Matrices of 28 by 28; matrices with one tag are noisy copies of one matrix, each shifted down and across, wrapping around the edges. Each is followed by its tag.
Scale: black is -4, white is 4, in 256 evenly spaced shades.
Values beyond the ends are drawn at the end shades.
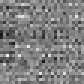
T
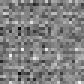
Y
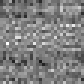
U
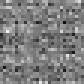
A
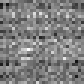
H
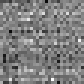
T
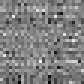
T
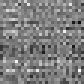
T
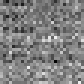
H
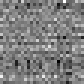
T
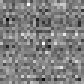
T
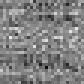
U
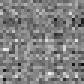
Y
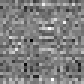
T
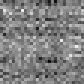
H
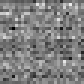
A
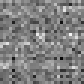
A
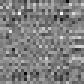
T
